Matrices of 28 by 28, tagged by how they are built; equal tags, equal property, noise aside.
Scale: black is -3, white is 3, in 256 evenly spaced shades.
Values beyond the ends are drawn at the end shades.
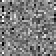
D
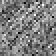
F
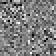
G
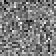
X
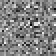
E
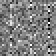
D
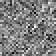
F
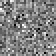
G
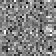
E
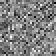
F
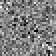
G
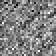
F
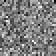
X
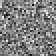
X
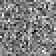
X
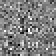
E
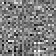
E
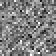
F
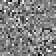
G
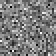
X
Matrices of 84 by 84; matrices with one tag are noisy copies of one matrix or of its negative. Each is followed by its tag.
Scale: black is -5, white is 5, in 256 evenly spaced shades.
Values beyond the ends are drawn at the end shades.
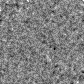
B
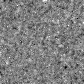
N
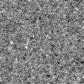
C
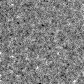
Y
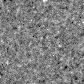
N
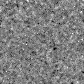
B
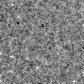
Y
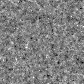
C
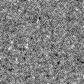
C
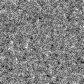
C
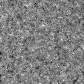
Y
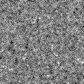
C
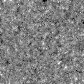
N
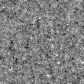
C
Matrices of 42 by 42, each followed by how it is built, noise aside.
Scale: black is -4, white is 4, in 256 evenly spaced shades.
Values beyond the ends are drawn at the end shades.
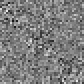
block diagonal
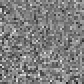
lower triangular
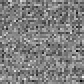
blocks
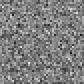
repeating columns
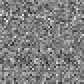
repeating columns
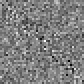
banded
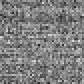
blocks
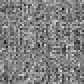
blocks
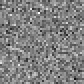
noise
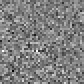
lower triangular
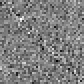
banded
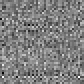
low rank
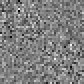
block diagonal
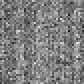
blocks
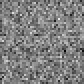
repeating columns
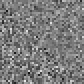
lower triangular
